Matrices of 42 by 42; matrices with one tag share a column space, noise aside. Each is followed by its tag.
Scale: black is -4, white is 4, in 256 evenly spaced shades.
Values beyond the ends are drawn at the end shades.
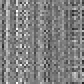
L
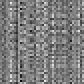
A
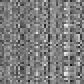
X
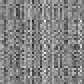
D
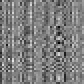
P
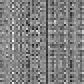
A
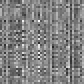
D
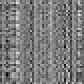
L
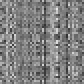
X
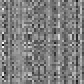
X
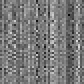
D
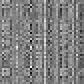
D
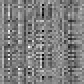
D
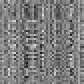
D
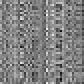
L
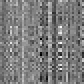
P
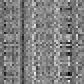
X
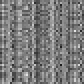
L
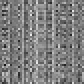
L
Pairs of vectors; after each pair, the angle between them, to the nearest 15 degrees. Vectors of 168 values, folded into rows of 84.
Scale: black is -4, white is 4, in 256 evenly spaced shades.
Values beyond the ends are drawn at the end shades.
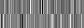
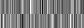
30 degrees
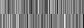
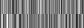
60 degrees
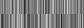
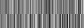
105 degrees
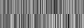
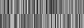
45 degrees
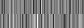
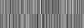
135 degrees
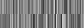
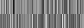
45 degrees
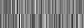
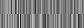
165 degrees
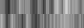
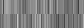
120 degrees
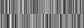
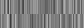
165 degrees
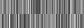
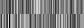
150 degrees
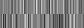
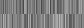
150 degrees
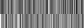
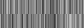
75 degrees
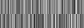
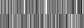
45 degrees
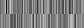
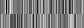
15 degrees
